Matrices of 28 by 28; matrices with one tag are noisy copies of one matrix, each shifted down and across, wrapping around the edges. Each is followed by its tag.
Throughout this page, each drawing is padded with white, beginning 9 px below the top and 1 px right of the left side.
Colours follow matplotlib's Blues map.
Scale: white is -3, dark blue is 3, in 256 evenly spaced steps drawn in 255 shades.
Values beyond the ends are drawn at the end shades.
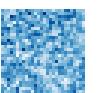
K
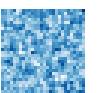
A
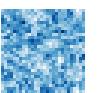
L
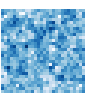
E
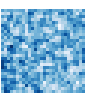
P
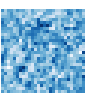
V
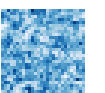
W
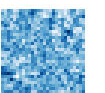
V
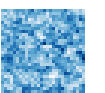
W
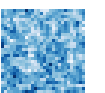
L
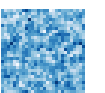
E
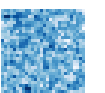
P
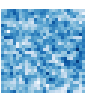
W
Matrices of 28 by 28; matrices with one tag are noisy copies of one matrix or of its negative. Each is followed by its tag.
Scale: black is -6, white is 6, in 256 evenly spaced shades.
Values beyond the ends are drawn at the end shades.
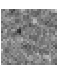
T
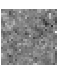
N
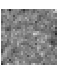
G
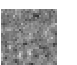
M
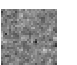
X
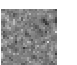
N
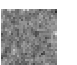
G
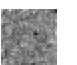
G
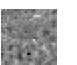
M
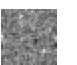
X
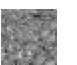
M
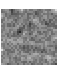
T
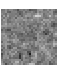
M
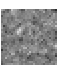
T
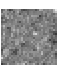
G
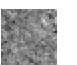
N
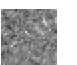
N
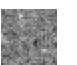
X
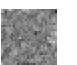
G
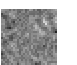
N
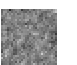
G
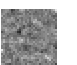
T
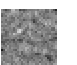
T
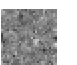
X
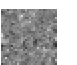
X
